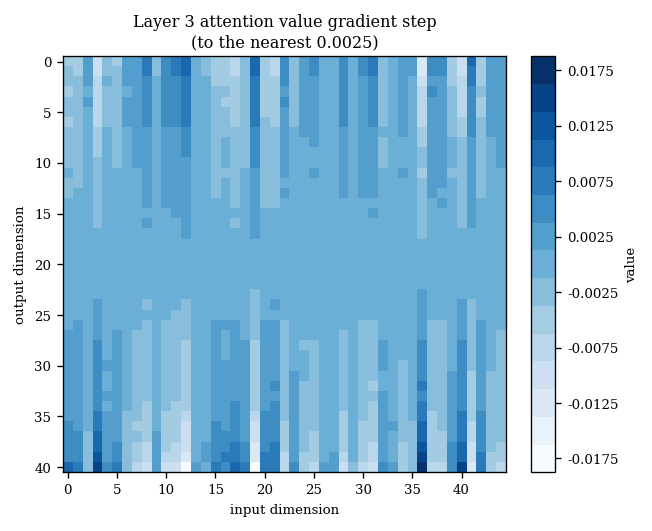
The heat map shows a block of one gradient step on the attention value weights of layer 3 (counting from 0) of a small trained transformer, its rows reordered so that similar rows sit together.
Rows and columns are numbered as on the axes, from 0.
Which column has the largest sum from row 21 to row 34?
36
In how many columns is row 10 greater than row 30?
16
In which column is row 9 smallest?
3
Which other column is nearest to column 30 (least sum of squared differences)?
37
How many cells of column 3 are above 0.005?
6
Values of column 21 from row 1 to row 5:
-0.0075 -0.005 -0.005 -0.005 -0.005
